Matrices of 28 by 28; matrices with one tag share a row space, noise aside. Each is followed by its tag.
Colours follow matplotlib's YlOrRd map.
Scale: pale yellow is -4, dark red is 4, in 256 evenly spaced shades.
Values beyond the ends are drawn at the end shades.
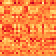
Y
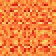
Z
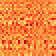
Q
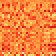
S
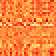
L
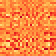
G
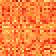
S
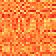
S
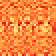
Z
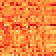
Y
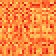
L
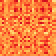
Z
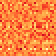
L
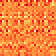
Q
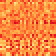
G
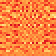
G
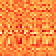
L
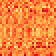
L
